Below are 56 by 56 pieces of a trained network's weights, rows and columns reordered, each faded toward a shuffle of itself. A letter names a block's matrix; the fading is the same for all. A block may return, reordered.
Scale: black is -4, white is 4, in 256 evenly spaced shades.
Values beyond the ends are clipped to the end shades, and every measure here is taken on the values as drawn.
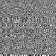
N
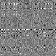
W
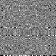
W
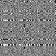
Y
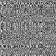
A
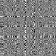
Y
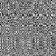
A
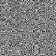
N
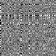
A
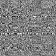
N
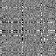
Y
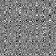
A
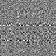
N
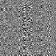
A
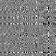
Y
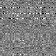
W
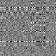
Y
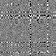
Y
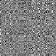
A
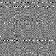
W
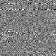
N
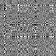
A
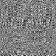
N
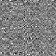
N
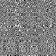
N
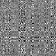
A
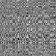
A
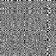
A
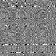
W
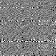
W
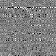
W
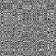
A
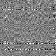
W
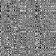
A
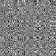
A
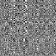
A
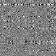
W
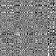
Y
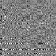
W
